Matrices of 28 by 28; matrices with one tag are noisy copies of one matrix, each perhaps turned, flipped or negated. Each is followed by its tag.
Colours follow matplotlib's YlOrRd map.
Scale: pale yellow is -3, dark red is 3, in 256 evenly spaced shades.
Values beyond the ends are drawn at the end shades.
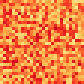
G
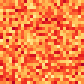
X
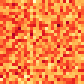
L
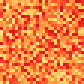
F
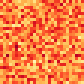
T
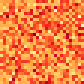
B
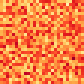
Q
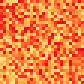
F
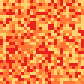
B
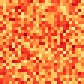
X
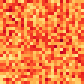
G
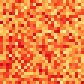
B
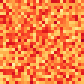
B
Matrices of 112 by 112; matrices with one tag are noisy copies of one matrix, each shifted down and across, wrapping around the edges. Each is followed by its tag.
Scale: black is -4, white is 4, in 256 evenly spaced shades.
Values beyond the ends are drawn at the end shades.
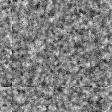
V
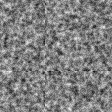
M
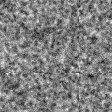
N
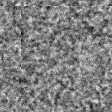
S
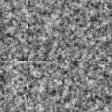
V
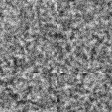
S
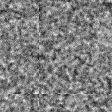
S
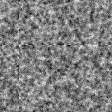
M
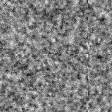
N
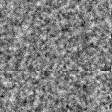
V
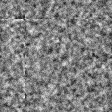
V
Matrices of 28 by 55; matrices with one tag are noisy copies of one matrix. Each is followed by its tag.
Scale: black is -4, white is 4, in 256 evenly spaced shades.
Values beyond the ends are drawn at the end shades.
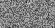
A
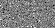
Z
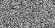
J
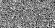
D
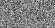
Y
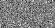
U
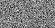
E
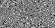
J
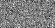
D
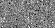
A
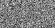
J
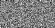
U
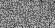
D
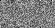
U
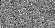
U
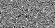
Y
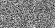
Z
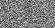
E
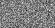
A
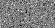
A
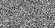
E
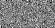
U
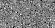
D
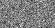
J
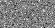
Y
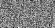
D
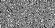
U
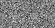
Z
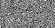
U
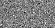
E
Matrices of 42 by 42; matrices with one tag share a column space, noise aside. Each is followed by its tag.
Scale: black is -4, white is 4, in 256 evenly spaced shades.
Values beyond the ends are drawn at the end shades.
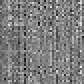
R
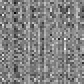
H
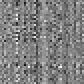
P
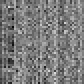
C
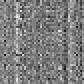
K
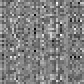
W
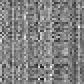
P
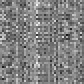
P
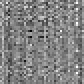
R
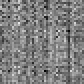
R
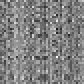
W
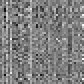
H
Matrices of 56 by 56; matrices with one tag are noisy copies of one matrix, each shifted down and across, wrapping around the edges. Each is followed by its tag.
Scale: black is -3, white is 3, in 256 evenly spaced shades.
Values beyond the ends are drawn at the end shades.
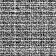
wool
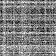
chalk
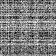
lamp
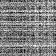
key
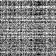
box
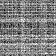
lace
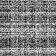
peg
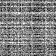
box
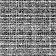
wool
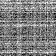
lamp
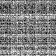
peg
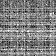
lamp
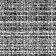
box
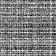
wool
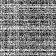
key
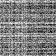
key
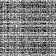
key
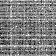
box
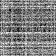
box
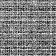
wool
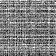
wool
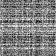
lamp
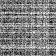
key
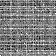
wool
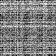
lamp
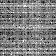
key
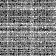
lace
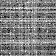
key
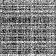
chalk
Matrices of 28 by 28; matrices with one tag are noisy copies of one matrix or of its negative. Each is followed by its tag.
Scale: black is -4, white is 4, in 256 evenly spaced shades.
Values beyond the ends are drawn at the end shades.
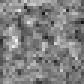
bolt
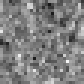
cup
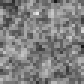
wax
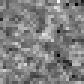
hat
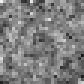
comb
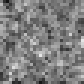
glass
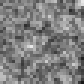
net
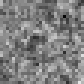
net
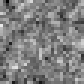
glass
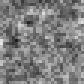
bolt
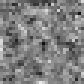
bolt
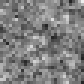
net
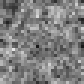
wax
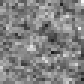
net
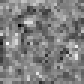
bolt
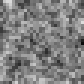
glass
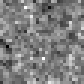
cup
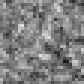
hat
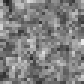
glass
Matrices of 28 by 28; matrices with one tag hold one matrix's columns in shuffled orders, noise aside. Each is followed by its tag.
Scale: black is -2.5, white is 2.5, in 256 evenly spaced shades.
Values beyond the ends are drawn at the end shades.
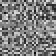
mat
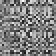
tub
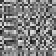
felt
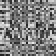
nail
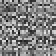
felt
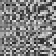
mat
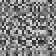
felt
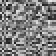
mat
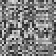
nail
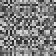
felt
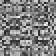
felt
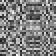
mat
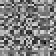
felt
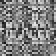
nail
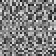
mat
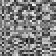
mat
